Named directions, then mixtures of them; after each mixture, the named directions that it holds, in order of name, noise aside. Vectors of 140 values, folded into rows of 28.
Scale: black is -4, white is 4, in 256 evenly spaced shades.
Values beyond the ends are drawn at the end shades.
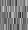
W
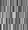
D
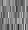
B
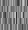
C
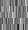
B, D, W.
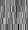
B, D.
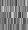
W.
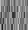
D, W.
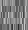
B.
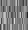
C, D, W.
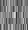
C, D.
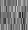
B, D, W.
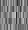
C, D.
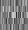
C, D, W.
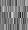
W.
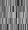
B, C, D.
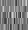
C, W.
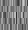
C.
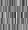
C.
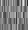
C.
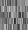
W.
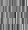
B, C.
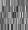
B, D, W.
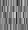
C, D.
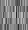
B, C, D.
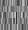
C.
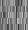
B, C.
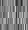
B, C, D.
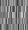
B, C, D.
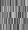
D, W.
